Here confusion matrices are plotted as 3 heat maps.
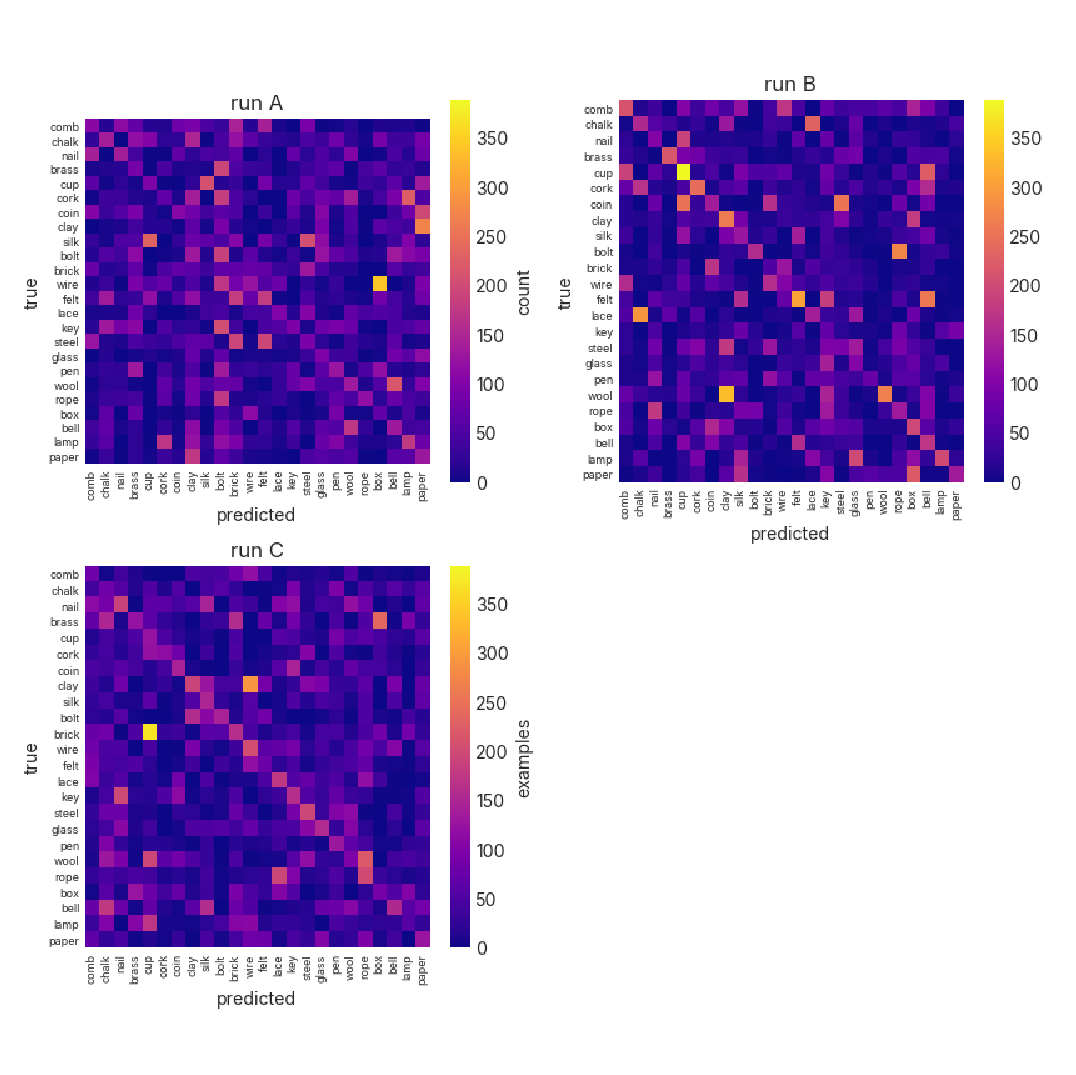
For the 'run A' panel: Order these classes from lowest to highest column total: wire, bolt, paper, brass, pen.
wire, pen, brass, paper, bolt
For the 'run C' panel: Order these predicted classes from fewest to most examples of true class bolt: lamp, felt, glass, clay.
glass, lamp, felt, clay
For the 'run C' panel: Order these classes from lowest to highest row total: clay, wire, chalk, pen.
pen, chalk, wire, clay
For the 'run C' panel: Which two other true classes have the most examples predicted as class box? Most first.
brass, brick
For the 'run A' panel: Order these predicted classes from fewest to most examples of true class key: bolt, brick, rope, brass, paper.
rope, brick, paper, brass, bolt
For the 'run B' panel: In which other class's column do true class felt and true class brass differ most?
bell
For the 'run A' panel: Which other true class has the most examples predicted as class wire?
box
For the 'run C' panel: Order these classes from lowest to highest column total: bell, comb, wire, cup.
bell, comb, wire, cup
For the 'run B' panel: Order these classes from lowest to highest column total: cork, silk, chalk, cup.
chalk, cork, silk, cup
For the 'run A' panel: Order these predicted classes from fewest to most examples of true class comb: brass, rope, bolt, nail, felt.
rope, bolt, brass, nail, felt
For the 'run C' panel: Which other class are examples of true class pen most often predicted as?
chalk
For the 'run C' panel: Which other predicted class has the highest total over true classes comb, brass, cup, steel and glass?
brick
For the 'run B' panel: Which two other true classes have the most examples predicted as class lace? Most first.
chalk, lamp
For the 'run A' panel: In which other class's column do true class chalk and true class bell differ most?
wool
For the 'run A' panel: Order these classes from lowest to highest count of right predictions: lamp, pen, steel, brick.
brick, steel, pen, lamp
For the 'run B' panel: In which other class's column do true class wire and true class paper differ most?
box
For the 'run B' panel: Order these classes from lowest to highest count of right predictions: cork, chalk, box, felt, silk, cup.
silk, chalk, box, cork, felt, cup
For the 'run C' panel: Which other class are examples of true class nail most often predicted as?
silk
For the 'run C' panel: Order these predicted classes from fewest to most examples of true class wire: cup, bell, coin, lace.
coin, cup, lace, bell
